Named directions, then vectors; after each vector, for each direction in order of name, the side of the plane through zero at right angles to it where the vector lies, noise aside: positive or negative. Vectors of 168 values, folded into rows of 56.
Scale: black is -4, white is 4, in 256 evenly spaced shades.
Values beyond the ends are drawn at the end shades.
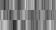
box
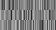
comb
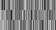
positive, positive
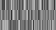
positive, positive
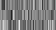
positive, positive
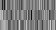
positive, positive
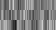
positive, negative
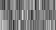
positive, positive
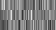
negative, negative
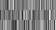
positive, negative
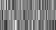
negative, positive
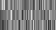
negative, negative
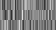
positive, positive
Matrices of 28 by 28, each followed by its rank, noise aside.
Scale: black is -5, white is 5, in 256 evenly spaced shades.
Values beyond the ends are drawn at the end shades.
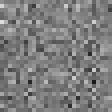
four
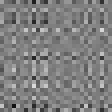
two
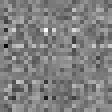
three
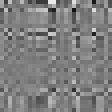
two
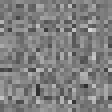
four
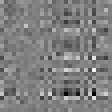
one
